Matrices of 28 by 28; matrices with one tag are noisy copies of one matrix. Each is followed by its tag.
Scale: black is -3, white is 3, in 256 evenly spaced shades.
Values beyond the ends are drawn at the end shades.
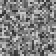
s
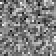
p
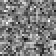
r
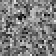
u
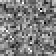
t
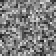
u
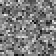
t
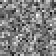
r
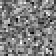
p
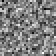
p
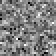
r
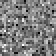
u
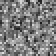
p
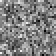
t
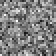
u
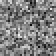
t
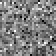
u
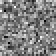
t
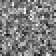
u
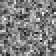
u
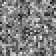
u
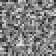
p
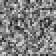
p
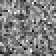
u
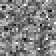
r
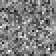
t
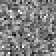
s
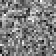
u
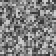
p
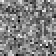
t
